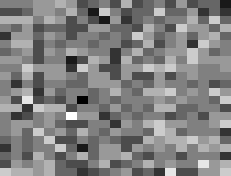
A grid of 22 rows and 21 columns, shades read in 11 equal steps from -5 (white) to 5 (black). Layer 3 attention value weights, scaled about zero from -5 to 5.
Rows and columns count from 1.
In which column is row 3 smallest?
20
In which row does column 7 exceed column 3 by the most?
9
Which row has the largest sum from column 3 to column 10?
13
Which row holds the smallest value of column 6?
19
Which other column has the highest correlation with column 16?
2
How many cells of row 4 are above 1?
5
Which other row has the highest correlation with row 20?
17
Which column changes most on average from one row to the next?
8
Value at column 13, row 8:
1
